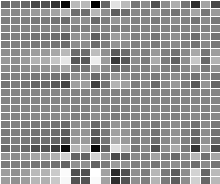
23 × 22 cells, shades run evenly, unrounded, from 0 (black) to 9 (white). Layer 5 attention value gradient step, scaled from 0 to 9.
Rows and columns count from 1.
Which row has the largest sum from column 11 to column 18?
1
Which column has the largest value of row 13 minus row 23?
12
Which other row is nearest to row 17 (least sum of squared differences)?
5
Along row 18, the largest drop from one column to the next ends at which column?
10
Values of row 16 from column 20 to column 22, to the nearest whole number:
4 5 4
